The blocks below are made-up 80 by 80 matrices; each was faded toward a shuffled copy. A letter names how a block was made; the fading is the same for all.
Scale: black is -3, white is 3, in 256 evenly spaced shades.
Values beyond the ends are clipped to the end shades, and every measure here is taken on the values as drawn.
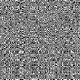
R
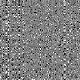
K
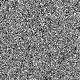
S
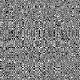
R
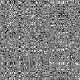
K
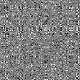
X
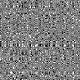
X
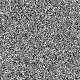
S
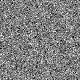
S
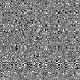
X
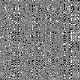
K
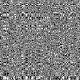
R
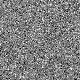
S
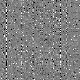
K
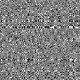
X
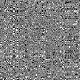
X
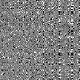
K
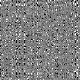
K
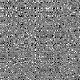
X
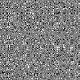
X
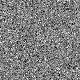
S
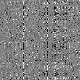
K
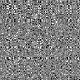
R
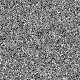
S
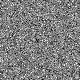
S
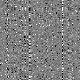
K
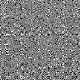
X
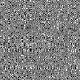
X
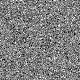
S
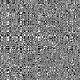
R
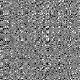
X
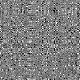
X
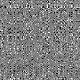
X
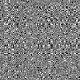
R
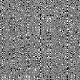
K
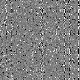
K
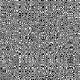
X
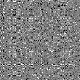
X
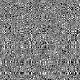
R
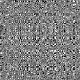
R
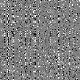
K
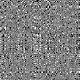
X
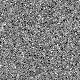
S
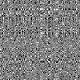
X
